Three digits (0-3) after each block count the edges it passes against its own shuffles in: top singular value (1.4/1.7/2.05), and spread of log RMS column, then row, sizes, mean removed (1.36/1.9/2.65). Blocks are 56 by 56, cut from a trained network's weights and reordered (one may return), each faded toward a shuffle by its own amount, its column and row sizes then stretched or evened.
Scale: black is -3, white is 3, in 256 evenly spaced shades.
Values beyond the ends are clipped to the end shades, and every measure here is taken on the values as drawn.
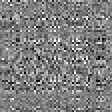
3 2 3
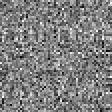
2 2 0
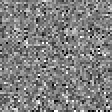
0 2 1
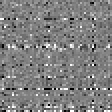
3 2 3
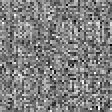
2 1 0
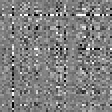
3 3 2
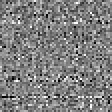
2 1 2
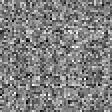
2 0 2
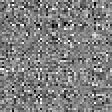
3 2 2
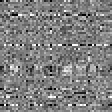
3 1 3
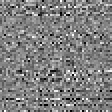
3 1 3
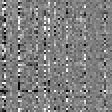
3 3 1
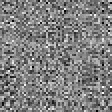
3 2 0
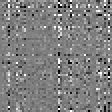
2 3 3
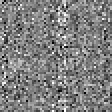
1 2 0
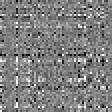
3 3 2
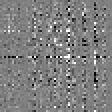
1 3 2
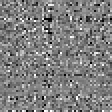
0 2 3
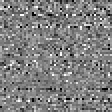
0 1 3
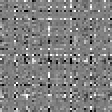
3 3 3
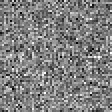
1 1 1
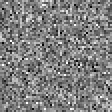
1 0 0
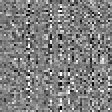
3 3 1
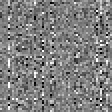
2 3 1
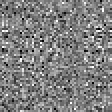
2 2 0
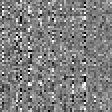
2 3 0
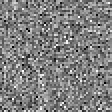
0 1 0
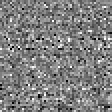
1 1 2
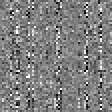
2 3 1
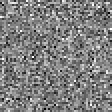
0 0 1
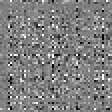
1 3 3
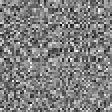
3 1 1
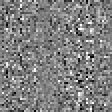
0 3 1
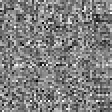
2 0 2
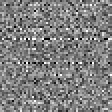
3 1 2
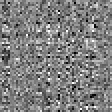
2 3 0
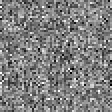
1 0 1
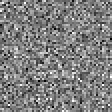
1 1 0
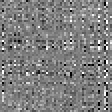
3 3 2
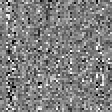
0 3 1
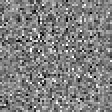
2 2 1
